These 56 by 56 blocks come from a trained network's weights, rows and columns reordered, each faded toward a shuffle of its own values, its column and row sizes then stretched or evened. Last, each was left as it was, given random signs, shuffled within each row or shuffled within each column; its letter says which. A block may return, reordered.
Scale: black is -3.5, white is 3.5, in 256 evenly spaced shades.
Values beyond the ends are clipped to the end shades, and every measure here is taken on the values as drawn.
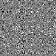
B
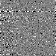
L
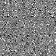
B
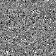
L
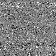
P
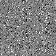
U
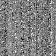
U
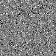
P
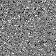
P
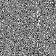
U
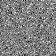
P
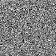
P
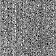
U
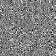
B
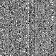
U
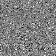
P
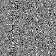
U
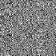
B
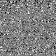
P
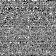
P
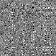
B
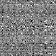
B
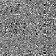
B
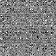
B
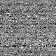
P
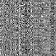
B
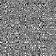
B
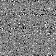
P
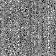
U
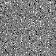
U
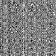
B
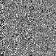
U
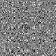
B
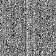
U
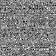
P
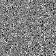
U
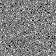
P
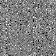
U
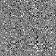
B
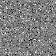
P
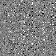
L
